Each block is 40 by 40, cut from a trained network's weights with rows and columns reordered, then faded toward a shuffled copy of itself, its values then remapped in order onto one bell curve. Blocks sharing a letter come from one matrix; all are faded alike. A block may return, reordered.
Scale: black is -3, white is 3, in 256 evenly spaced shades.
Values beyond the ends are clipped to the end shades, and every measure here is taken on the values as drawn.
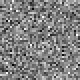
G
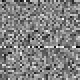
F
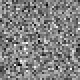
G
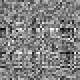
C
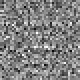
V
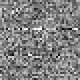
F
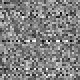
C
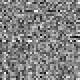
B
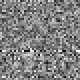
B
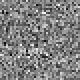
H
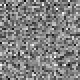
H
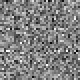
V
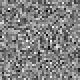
G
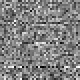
B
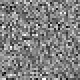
H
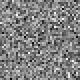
G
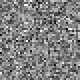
H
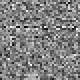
F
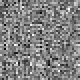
V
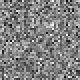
H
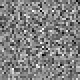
H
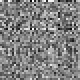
C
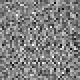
V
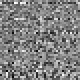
B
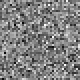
H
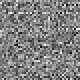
V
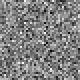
G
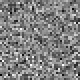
H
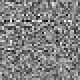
B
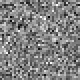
G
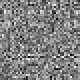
V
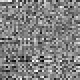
B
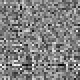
B
